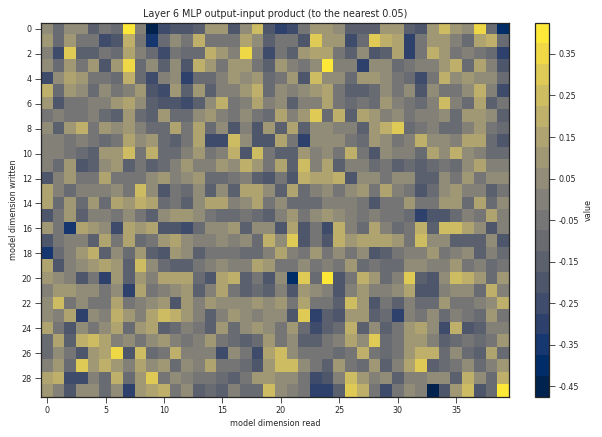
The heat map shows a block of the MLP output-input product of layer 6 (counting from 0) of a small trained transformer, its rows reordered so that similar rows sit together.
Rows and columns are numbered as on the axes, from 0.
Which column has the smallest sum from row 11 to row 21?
33
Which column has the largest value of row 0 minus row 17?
37
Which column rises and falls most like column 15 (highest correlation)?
18
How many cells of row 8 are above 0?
17
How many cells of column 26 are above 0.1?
6
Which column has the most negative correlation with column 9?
23
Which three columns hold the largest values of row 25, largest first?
28, 4, 3
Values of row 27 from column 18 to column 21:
-0.2 0.1 0.25 0.25
